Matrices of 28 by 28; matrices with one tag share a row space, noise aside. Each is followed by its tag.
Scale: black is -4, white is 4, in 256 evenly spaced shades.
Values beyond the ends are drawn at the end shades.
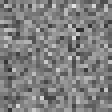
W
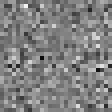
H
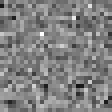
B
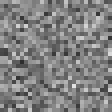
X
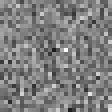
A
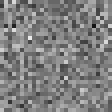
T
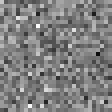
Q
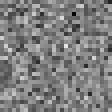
X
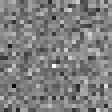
H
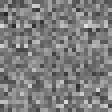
X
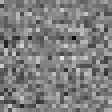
T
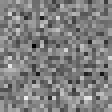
W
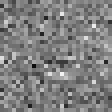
Q
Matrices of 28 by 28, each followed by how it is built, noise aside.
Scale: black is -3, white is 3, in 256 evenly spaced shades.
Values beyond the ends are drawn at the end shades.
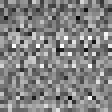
repeating columns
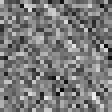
Toeplitz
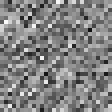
Hankel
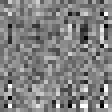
low rank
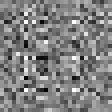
low rank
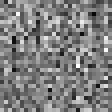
blocks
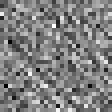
Toeplitz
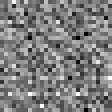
repeating columns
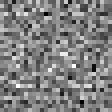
repeating columns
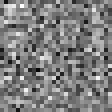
blocks
